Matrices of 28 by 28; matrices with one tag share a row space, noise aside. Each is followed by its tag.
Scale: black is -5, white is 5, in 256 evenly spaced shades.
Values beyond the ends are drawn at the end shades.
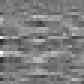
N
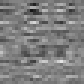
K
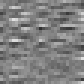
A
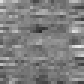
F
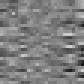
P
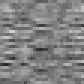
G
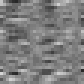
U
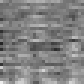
N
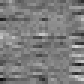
F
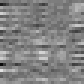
F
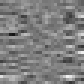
P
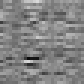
K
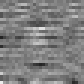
N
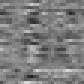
K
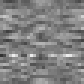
G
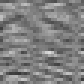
U
